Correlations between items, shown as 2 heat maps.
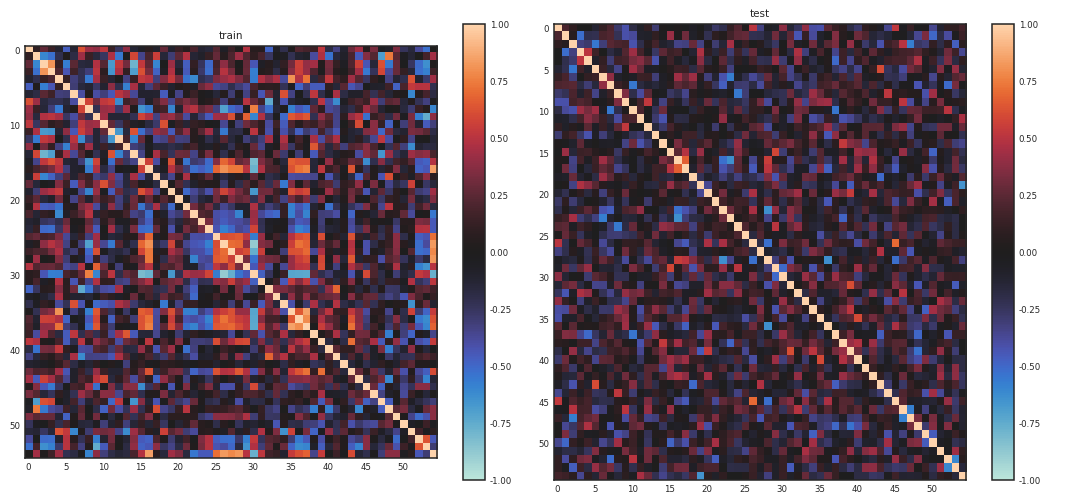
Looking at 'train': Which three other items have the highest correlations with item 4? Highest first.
35, 37, 51
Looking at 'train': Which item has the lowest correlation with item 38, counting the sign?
48
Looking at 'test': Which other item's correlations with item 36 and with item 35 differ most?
17
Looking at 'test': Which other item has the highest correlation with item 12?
9
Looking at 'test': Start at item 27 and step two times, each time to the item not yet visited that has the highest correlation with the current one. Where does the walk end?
5
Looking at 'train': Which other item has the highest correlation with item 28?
54
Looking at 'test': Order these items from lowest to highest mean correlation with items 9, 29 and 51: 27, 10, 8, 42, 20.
8, 27, 10, 20, 42
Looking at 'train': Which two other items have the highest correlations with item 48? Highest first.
1, 17
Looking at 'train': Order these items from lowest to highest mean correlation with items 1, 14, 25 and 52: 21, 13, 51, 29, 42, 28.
13, 42, 29, 51, 21, 28
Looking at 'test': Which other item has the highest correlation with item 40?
35
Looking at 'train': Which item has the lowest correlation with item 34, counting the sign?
51
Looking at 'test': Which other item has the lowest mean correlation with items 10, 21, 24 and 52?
7
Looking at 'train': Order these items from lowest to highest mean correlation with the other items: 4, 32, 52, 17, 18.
52, 17, 32, 18, 4
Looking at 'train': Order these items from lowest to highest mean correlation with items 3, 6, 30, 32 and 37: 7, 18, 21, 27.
7, 21, 18, 27
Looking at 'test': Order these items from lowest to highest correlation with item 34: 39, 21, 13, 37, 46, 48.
48, 21, 37, 46, 13, 39
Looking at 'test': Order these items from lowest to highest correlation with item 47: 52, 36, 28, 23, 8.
36, 52, 23, 8, 28
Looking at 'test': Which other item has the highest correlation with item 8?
44
